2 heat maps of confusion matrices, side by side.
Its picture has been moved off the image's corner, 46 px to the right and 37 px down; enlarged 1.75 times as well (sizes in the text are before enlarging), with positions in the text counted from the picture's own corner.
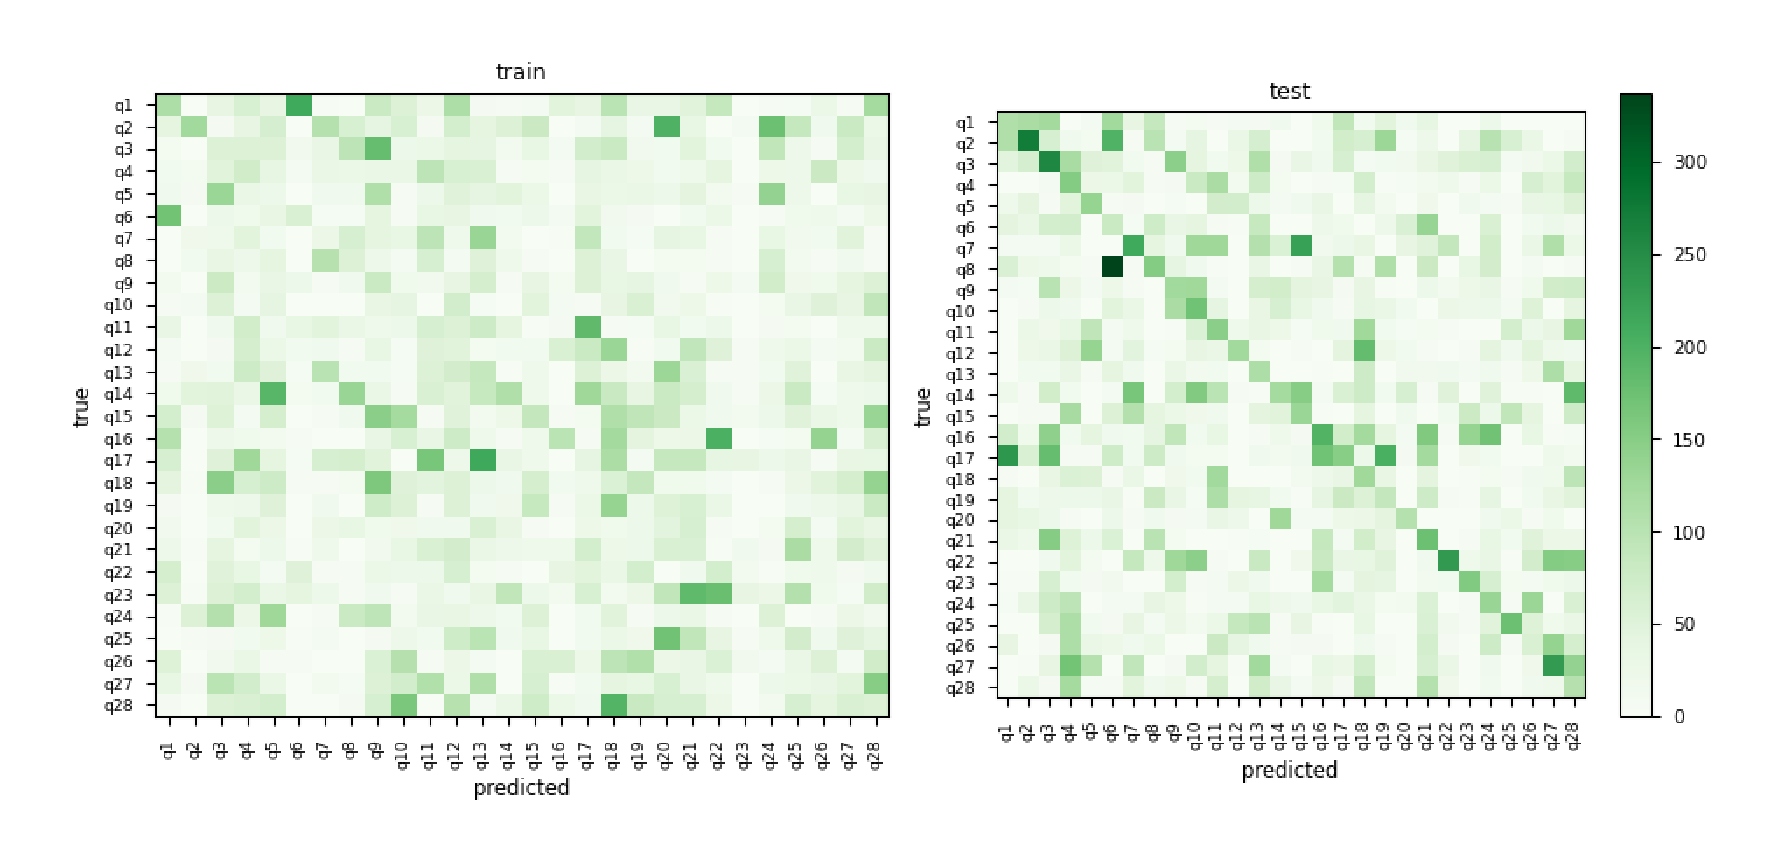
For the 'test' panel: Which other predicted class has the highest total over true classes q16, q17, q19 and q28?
q21
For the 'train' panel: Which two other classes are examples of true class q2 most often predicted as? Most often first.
q20, q24
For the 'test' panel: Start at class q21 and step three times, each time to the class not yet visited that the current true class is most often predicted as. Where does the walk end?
q10
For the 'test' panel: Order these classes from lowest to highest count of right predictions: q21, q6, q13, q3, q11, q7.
q6, q13, q11, q21, q7, q3
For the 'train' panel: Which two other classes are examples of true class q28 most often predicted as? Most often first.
q18, q10
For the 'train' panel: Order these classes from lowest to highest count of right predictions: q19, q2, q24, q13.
q19, q24, q13, q2
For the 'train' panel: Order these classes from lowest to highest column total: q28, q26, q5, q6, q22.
q6, q26, q22, q5, q28
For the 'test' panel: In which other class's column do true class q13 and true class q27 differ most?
q4
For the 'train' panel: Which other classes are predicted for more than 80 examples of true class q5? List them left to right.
q3, q9, q24
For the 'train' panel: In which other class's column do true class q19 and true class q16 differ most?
q22
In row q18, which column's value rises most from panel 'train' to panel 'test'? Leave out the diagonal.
q11
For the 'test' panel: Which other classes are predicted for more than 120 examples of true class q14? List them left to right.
q7, q10, q15, q28
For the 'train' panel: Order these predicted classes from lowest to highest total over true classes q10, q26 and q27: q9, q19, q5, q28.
q5, q9, q19, q28
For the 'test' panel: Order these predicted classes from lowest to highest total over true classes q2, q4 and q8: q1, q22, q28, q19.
q22, q28, q1, q19
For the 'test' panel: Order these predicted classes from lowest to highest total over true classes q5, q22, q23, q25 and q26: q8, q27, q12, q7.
q8, q7, q12, q27
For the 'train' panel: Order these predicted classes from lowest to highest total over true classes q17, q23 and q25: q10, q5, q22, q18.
q10, q5, q18, q22
